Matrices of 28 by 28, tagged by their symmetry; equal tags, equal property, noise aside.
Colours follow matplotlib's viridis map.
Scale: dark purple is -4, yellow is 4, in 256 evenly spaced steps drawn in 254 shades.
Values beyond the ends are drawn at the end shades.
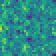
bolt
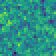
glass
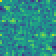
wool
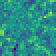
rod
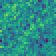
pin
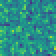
rod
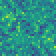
wool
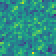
wool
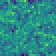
wool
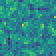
pin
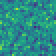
glass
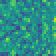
bolt
